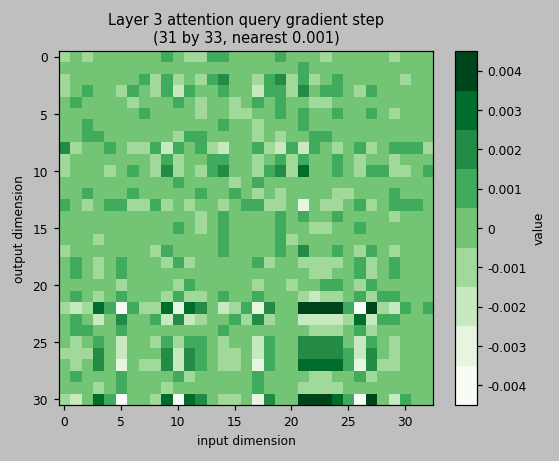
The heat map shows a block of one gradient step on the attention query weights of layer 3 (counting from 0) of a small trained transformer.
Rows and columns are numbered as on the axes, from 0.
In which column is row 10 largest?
21
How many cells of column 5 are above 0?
8
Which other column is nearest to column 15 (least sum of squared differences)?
28
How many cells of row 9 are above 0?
6
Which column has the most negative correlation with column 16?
7
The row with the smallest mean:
23
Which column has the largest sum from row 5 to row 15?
14
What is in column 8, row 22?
-0.001
